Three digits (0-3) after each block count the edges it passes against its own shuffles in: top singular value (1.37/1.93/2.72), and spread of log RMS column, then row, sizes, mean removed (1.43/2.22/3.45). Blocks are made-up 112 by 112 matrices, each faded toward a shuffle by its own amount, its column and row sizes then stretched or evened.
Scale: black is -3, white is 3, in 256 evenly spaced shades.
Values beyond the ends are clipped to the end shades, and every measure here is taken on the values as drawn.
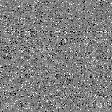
2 0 1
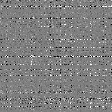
2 2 3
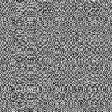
3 0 2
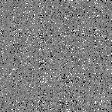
0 2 2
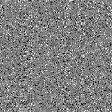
2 1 0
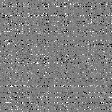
1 2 3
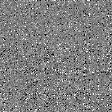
0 2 2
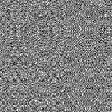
3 0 0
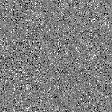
2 1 0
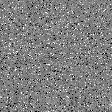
1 0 1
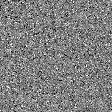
1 0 0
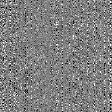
2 3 0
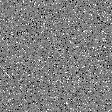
0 0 1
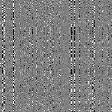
3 3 0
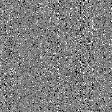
1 2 0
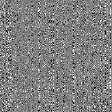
2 3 1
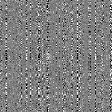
3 3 0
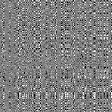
3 3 2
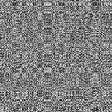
3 0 2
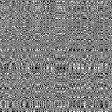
3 1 3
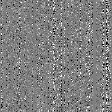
0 3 0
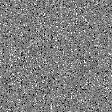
1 1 0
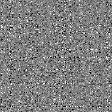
0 2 2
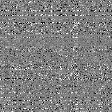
1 1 3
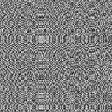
3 1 2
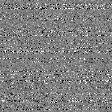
0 0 3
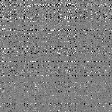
2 2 3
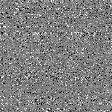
1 0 2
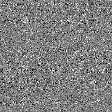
1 0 2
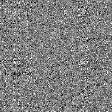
1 2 1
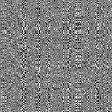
3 3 1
